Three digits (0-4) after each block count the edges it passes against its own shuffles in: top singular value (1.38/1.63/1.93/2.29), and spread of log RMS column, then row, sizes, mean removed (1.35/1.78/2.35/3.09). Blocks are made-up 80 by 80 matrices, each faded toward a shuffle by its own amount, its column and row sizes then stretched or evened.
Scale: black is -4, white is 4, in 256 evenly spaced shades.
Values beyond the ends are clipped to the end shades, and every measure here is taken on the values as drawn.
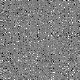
2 2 2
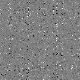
0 2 1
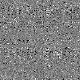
1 1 3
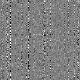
3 4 0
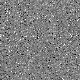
0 1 1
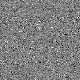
2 0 2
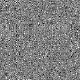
3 2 0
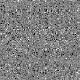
3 1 2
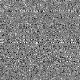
3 0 3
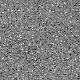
1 0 2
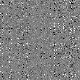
0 3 2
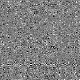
3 2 3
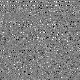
1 0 3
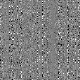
0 4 1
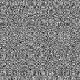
4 0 1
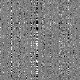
4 4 1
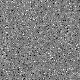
1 0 1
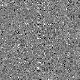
1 2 2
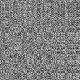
4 0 1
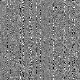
0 4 0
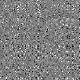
4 2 1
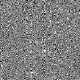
2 3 0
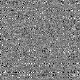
2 2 3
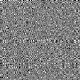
4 1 3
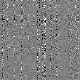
2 4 2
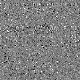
2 1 2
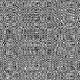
4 2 1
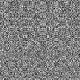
4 0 2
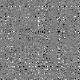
1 3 3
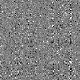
3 3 1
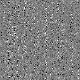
1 3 0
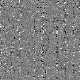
2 3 1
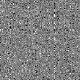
3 3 0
